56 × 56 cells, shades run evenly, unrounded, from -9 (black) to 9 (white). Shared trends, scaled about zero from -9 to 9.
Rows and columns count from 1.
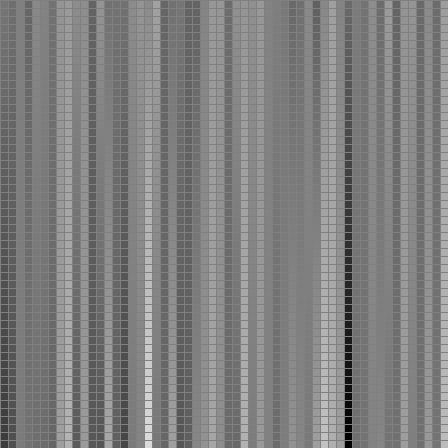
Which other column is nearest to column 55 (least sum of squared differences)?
53
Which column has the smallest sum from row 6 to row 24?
44
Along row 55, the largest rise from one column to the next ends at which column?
45
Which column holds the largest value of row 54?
19
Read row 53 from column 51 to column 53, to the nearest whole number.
2 0 -1
